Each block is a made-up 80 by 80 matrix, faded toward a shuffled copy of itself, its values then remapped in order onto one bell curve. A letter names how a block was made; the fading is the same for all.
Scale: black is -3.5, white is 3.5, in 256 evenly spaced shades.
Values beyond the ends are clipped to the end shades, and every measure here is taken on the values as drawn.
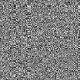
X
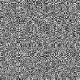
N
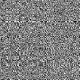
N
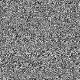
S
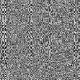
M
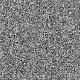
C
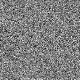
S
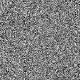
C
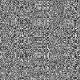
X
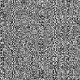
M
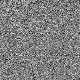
S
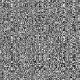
M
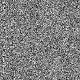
C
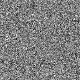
C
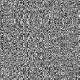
M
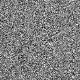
C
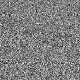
S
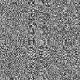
N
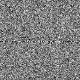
S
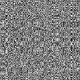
M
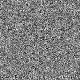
S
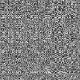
X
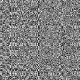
X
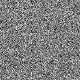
C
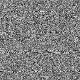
S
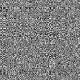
N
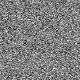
S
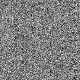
C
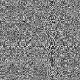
N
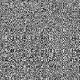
X
